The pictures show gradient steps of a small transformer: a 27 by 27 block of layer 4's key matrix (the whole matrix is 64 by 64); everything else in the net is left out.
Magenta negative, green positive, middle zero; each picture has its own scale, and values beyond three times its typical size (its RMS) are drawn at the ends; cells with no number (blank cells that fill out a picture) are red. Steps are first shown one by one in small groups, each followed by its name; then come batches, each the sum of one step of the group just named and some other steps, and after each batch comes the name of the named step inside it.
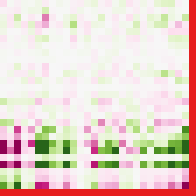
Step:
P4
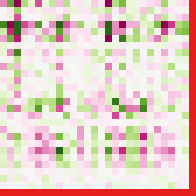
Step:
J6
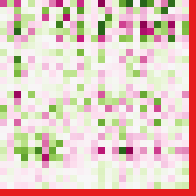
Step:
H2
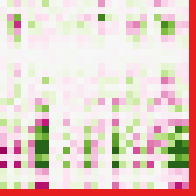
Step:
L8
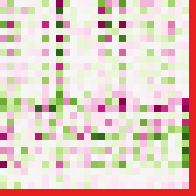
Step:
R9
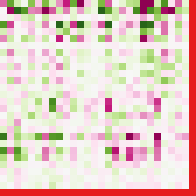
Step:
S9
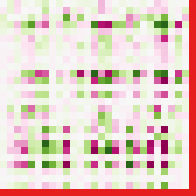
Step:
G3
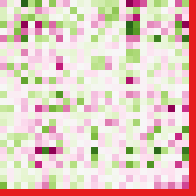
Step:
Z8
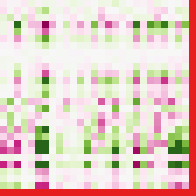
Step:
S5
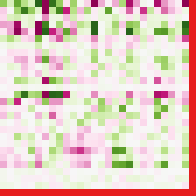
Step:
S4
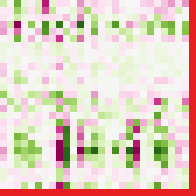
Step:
S4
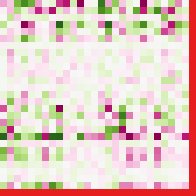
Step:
S9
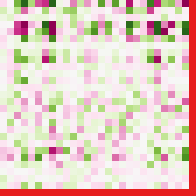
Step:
Z8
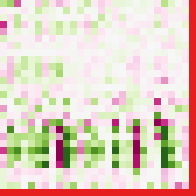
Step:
L8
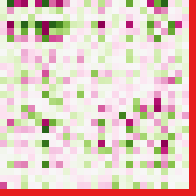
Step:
G3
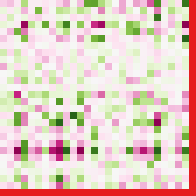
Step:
Z8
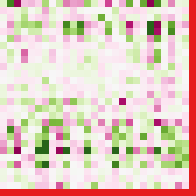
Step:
L8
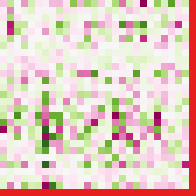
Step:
G3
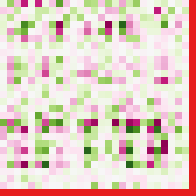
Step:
G3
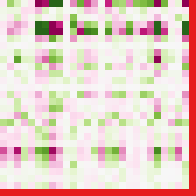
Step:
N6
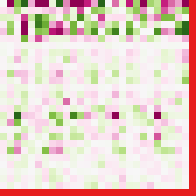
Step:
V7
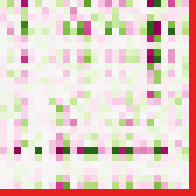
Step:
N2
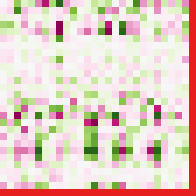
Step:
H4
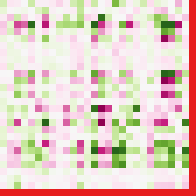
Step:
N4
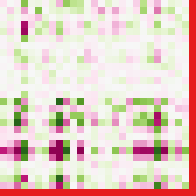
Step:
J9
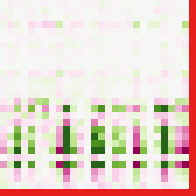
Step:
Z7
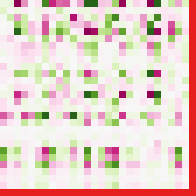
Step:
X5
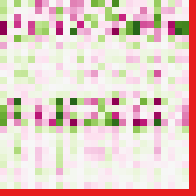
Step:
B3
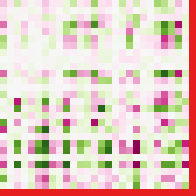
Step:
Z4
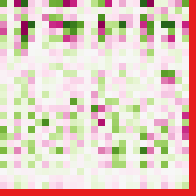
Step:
N4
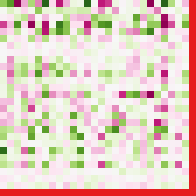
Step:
X5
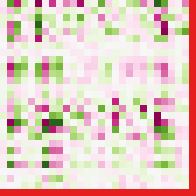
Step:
V7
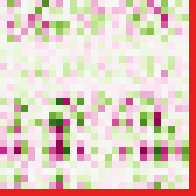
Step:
J9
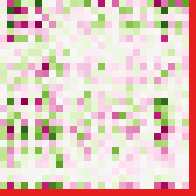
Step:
N4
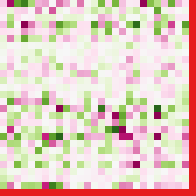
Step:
Z4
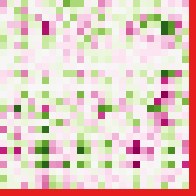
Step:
Z4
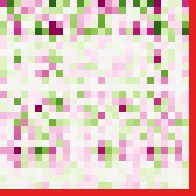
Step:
N6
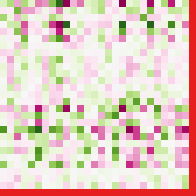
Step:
H4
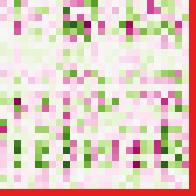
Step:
Z4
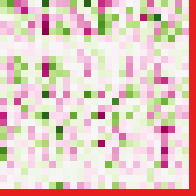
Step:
X5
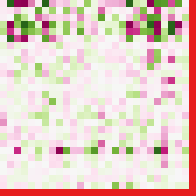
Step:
N2
